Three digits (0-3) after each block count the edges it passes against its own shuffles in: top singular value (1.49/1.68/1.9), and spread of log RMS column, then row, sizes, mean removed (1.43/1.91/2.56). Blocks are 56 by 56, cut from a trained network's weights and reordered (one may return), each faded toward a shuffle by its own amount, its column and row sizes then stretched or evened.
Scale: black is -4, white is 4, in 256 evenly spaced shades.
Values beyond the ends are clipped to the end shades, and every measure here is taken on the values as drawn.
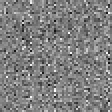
1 3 0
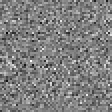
2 0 2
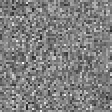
2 2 0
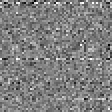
3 1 2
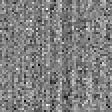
2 0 1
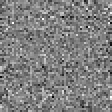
1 2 1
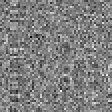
2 1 0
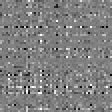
1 1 3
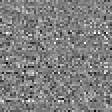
1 1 3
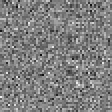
1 1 0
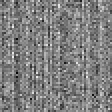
3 1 0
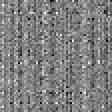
3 2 1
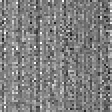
3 3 0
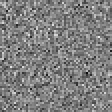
0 0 0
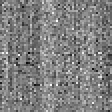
2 0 1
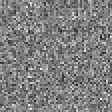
2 1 0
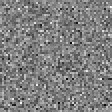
0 0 1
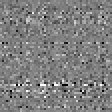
1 1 3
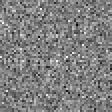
0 0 0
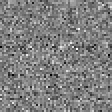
0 0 1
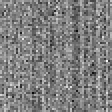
3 0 0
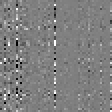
3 3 1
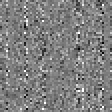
1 3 1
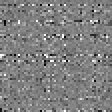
1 2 3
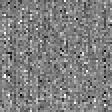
0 2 0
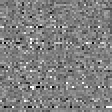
0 0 3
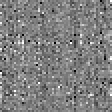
0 2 1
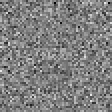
0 0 1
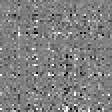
0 3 3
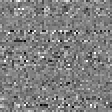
0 0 3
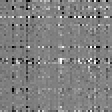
3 2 3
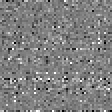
0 1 3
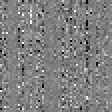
0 3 0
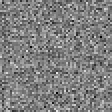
1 0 1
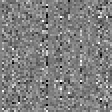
2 3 0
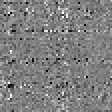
0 2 2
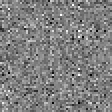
1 2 1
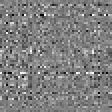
2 2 3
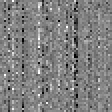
3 3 0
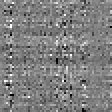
2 3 1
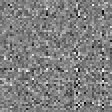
3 2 2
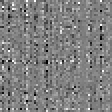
1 3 1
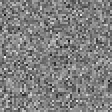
1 1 0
